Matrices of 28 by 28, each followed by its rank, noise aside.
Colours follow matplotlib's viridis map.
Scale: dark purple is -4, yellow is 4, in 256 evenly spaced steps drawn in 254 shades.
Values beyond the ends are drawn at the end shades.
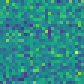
eight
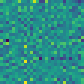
six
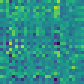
four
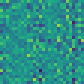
six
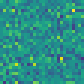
six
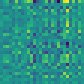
three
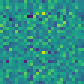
six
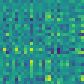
three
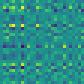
two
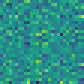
four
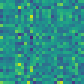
three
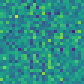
eight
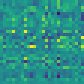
four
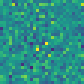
eight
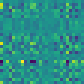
two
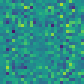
six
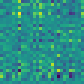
three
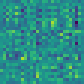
four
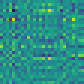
three
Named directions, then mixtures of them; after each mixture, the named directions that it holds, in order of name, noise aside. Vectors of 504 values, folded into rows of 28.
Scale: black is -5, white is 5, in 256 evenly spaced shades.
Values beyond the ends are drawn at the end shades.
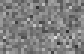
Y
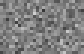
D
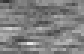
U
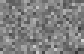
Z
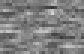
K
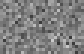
D, Y.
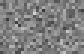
D.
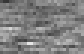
U.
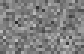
D, Y.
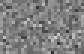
Y.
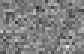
D, K, Y.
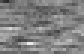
U.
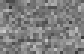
K, U, Z.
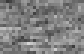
U, Z.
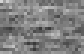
K, U.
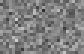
D.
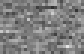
K, Y.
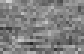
U, Z.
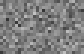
D.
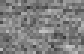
K, Z.
